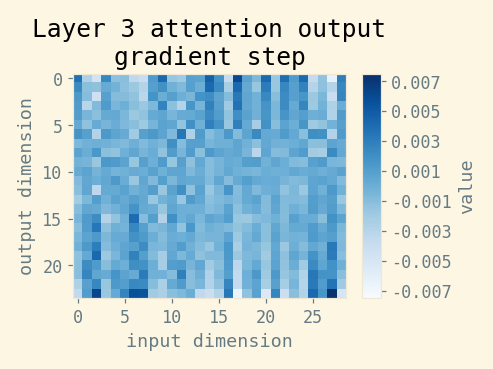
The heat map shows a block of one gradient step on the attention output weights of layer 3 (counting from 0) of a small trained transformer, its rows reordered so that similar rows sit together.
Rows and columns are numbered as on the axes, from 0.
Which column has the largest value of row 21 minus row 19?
11
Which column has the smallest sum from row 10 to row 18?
17
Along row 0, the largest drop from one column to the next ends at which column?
25
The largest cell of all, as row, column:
23, 27
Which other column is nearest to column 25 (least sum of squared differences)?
7
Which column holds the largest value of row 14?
6
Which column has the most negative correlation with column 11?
12
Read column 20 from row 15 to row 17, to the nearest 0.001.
-0.001 -0.001 -0.001
